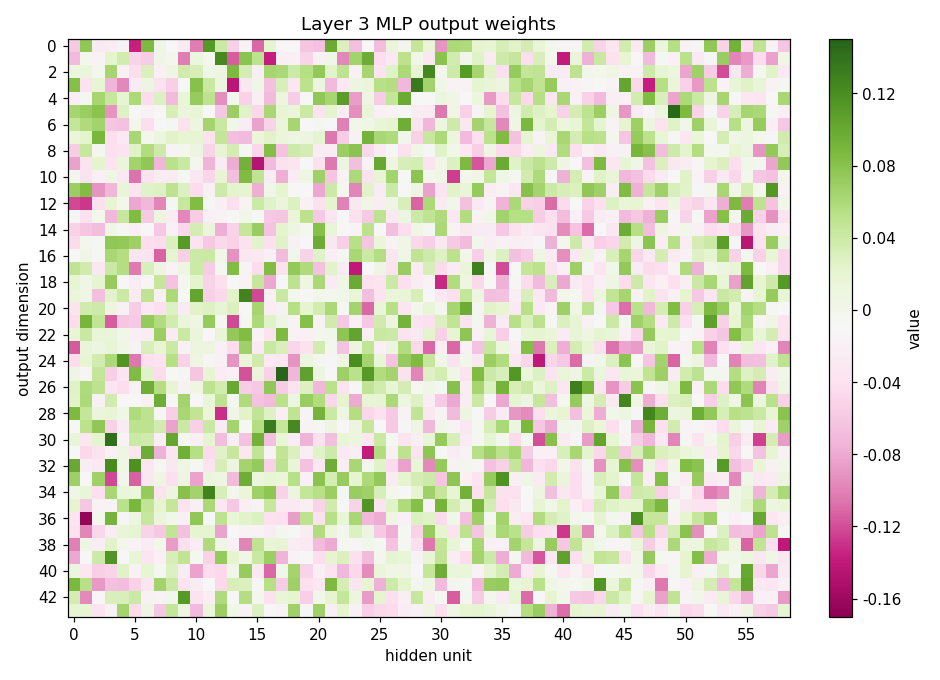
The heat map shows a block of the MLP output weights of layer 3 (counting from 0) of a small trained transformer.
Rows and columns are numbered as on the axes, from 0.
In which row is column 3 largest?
30
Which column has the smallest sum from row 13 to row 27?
40
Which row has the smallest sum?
12
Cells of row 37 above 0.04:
10
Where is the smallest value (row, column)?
36, 1
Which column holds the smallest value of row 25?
14
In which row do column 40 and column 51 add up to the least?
37
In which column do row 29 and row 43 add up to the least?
39
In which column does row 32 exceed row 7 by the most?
21
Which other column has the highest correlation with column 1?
42
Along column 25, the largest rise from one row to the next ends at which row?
9
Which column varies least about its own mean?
44
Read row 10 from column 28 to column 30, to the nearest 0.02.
0.08 0 0
